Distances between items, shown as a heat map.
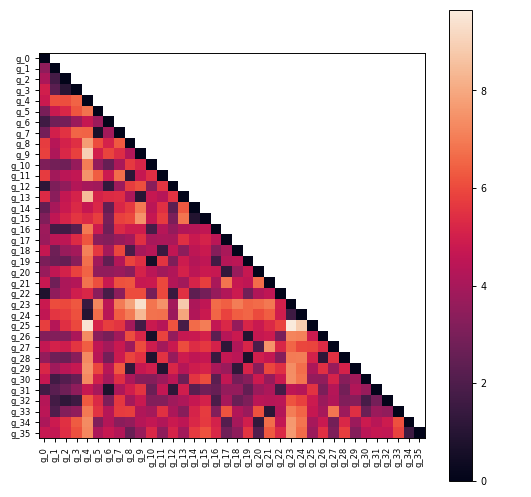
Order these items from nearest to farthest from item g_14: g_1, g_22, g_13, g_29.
g_22, g_1, g_29, g_13
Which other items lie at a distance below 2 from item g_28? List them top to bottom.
g_10, g_16, g_19, g_26
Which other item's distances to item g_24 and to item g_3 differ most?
g_4
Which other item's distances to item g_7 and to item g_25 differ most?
g_5
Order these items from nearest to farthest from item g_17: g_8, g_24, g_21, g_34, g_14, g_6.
g_34, g_6, g_8, g_14, g_24, g_21
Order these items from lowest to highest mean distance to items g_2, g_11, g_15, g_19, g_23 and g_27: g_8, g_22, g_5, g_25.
g_22, g_8, g_5, g_25
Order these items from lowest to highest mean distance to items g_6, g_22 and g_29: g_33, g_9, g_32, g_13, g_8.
g_32, g_8, g_33, g_13, g_9
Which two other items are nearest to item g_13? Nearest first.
g_9, g_25
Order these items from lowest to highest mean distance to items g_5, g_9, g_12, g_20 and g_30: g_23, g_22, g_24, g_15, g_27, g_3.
g_22, g_27, g_3, g_15, g_24, g_23
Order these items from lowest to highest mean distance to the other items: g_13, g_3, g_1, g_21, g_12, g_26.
g_1, g_12, g_26, g_3, g_13, g_21
